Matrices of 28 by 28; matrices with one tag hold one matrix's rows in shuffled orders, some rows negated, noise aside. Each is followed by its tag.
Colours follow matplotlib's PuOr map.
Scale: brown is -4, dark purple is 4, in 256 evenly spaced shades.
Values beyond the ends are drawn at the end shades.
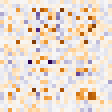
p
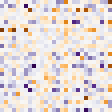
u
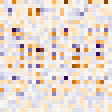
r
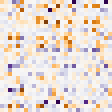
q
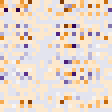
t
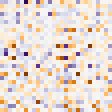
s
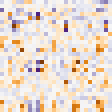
r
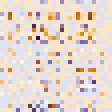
p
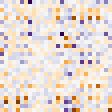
t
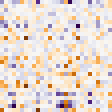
s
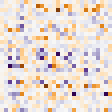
q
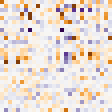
t
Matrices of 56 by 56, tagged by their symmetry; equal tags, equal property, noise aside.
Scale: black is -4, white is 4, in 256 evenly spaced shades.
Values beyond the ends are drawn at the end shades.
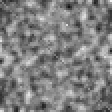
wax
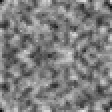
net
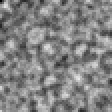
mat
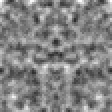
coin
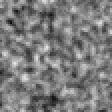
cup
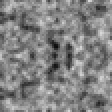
net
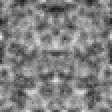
coin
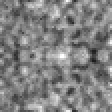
net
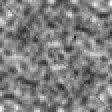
wax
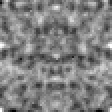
coin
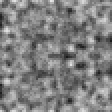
net
